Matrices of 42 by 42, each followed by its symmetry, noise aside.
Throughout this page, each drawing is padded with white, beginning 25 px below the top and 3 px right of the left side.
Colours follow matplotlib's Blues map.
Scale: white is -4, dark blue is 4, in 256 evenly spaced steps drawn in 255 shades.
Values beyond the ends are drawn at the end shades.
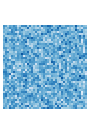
mirrored top to bottom.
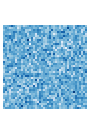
same after a half turn.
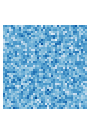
same after a half turn.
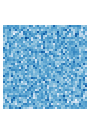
same after a half turn.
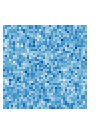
same after a half turn.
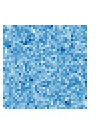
symmetric across the other diagonal.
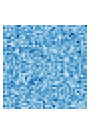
mirrored top to bottom.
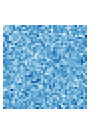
symmetric.
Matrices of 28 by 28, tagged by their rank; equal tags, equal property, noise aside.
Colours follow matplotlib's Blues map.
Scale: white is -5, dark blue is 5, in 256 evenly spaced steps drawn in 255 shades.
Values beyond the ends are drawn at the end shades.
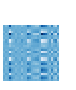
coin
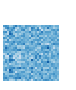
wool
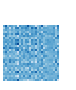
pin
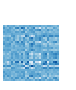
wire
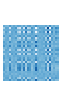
coin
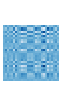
coin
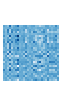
pin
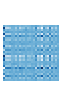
coin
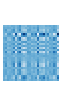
coin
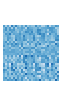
wool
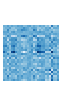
pin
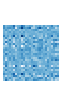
pin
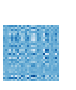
wire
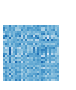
pin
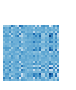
wire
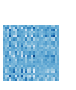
wire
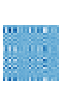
coin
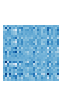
wire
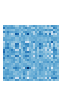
pin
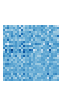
wool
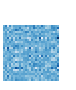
wool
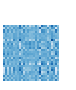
wire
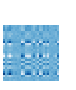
coin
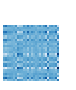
coin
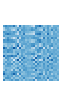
pin
